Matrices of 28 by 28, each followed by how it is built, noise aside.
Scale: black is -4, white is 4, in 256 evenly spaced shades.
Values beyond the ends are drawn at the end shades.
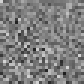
lower triangular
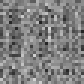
blocks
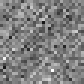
Hankel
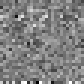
uneven rows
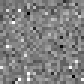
sparse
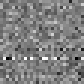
uneven rows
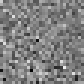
lower triangular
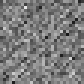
Hankel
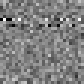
uneven rows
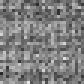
blocks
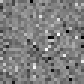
sparse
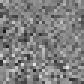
lower triangular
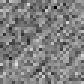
Hankel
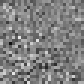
lower triangular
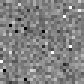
sparse
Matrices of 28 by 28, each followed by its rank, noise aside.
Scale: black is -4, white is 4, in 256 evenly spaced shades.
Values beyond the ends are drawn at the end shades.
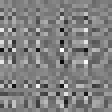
two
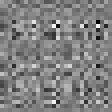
three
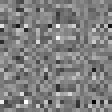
four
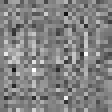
four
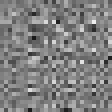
four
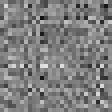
four
